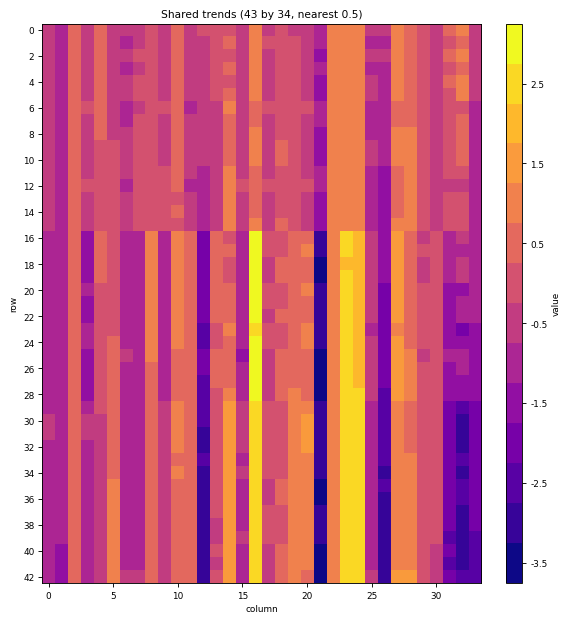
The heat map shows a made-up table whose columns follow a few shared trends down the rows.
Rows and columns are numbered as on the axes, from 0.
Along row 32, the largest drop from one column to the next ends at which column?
21
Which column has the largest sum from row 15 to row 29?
16
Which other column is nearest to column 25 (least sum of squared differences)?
6
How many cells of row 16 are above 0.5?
7
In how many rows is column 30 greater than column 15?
27
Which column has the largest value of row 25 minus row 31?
32
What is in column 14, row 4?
0
